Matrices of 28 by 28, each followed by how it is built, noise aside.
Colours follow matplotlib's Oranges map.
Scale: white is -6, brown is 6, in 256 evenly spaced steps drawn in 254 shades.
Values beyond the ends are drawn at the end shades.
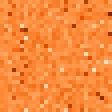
sparse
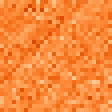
Hankel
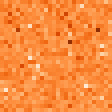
sparse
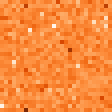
sparse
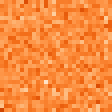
noise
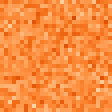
noise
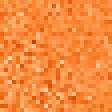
lower triangular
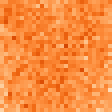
smooth
